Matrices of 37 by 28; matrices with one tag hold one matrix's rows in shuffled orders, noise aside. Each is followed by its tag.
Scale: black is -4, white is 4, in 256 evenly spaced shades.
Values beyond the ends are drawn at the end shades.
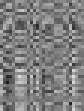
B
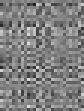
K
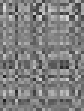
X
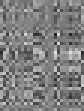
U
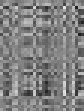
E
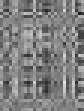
E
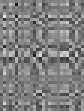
X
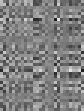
U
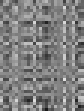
E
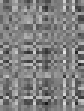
E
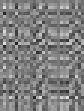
X
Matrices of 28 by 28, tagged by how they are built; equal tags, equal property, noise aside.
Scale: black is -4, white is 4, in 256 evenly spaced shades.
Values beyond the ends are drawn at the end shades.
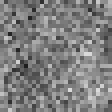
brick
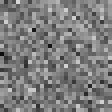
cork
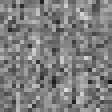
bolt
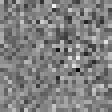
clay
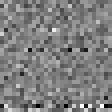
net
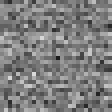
bolt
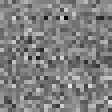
net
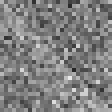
cork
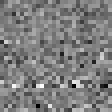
net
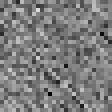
cork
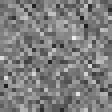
cork
